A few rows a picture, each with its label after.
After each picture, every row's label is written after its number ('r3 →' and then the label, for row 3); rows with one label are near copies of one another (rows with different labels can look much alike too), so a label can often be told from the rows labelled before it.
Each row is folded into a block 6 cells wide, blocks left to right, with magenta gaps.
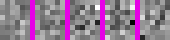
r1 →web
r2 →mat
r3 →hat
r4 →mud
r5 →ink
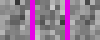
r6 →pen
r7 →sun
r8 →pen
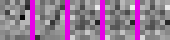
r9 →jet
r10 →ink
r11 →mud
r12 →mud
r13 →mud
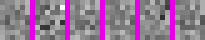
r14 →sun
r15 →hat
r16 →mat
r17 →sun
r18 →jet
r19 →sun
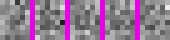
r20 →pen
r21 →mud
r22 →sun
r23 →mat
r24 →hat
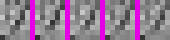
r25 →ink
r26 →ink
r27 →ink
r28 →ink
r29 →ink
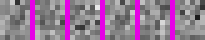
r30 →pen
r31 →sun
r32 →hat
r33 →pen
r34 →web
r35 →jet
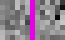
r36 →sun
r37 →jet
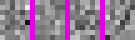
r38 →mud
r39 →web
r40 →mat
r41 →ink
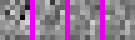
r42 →jet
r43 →pen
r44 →web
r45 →web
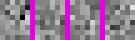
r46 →jet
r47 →sun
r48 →web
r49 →hat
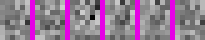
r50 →sun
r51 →mat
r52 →jet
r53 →pen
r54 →pen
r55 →sun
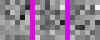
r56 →jet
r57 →mud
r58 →hat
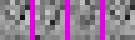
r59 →jet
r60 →ink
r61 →pen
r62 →jet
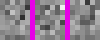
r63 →jet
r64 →hat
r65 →pen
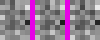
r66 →mud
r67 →mud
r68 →mud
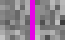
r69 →sun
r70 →sun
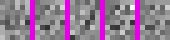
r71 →sun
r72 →hat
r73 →ink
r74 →hat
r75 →hat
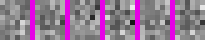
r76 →web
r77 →sun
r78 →jet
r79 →mud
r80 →sun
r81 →mud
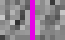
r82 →ink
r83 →pen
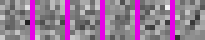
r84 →mud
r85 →sun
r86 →mat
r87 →pen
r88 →hat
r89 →ink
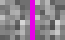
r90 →web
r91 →web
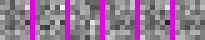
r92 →mud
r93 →hat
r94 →web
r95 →mat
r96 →mud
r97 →mat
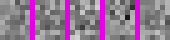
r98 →pen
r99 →mat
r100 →mat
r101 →jet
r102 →sun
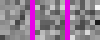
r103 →ink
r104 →mat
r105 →mud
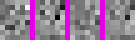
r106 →hat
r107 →jet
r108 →sun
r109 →jet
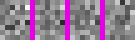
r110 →hat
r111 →mud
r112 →sun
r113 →pen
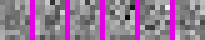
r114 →sun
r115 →pen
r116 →pen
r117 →jet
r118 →hat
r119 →sun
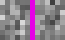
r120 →web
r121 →pen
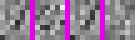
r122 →ink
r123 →hat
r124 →ink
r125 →web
